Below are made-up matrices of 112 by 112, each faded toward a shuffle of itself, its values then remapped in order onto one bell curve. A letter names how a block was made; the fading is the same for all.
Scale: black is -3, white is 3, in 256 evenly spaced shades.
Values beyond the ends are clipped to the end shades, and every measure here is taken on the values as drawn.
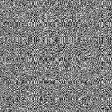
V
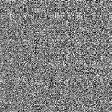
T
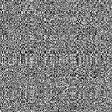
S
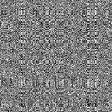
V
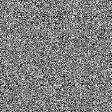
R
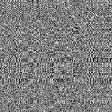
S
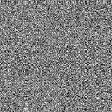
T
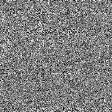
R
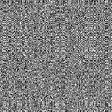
V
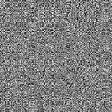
S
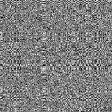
V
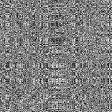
V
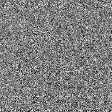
R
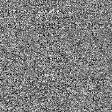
R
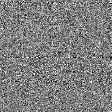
R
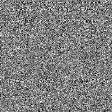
R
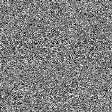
R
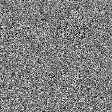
R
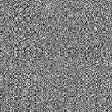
V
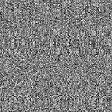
T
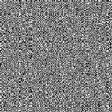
S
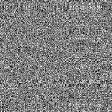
T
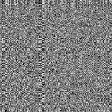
V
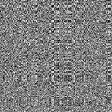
V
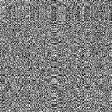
V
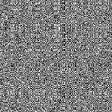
S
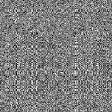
V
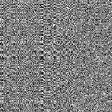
V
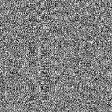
T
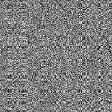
V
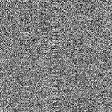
T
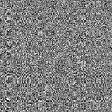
S
